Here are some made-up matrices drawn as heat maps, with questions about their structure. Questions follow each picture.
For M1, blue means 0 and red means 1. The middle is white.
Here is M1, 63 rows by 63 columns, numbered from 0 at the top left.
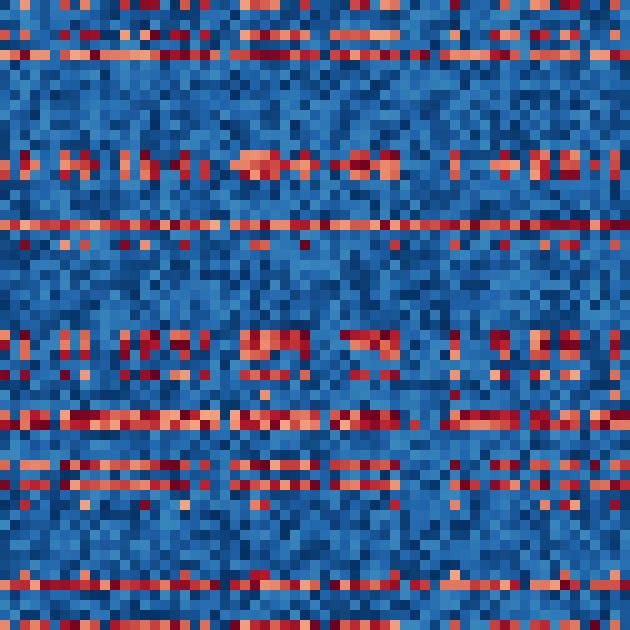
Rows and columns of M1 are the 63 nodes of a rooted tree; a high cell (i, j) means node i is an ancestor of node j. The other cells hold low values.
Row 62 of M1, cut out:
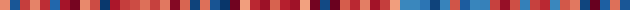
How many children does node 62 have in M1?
4
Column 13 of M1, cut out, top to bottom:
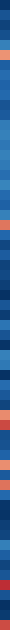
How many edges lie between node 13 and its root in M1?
8
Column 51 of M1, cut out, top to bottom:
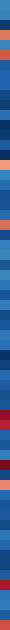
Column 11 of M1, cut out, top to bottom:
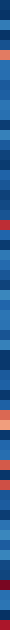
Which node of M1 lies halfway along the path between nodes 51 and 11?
16
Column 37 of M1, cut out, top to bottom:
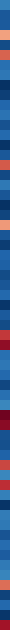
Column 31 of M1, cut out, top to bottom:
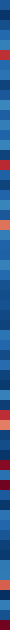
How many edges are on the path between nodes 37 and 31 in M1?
5
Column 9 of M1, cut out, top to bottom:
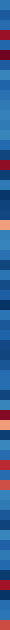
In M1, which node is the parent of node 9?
3
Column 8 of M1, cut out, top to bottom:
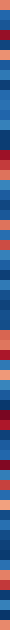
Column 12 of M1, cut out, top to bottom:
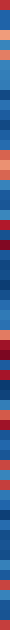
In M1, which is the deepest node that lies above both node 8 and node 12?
24
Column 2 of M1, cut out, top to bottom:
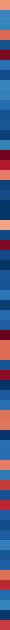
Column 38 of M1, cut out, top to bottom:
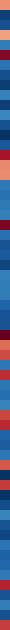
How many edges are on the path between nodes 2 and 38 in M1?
5
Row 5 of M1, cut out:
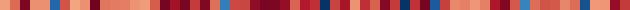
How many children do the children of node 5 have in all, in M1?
4
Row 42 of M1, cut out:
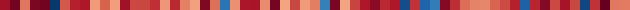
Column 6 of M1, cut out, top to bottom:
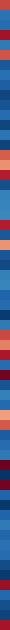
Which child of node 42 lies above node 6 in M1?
41
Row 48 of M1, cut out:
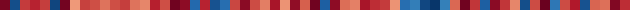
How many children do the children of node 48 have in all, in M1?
2
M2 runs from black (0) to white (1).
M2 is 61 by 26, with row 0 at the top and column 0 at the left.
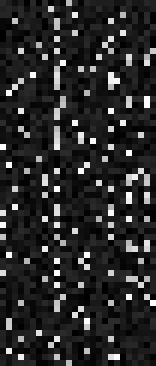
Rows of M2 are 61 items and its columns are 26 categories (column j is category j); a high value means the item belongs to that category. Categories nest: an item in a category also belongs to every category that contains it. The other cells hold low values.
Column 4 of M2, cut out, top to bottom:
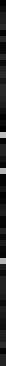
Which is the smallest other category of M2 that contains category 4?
23
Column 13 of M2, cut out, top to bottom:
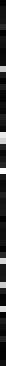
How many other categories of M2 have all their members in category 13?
3
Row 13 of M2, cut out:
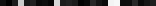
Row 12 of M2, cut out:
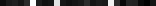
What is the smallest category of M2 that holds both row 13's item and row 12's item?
18
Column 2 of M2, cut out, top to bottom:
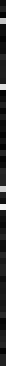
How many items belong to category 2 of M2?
4
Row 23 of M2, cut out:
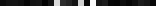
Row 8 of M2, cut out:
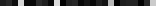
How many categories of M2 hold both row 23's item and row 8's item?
1
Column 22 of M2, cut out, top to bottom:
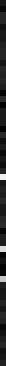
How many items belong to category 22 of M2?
3
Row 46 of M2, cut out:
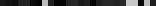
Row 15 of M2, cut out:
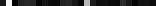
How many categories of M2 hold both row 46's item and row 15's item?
0
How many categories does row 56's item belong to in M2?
3
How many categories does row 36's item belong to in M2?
4
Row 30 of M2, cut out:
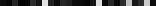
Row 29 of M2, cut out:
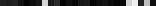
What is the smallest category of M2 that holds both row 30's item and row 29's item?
7
